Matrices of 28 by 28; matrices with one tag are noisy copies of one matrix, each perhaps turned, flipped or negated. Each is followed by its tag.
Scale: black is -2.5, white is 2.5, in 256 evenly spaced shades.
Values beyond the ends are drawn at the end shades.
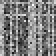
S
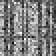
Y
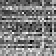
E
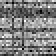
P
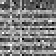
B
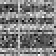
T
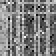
E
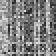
E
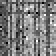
E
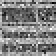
T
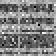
T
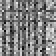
B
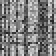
P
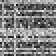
S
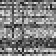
P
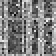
T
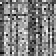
S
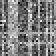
P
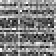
Y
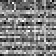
B
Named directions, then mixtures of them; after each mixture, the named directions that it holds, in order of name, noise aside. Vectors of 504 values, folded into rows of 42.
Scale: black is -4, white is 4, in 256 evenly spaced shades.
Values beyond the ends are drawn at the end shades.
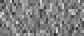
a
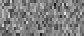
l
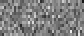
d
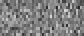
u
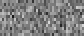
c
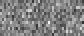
c, d.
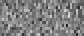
u.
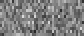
a, c, d.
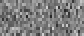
u.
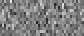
a, l.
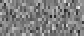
a, c, u.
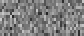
c, d.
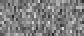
c, d.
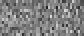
u.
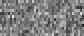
c.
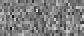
c.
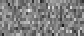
c, d, u.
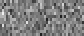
a, c, l.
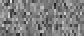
l.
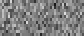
l.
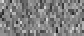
a.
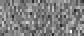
c, d, l.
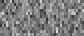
a.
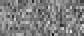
c, d, u.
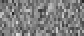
a, d, u.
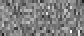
d, l, u.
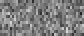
c, u.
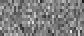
d.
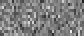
d.
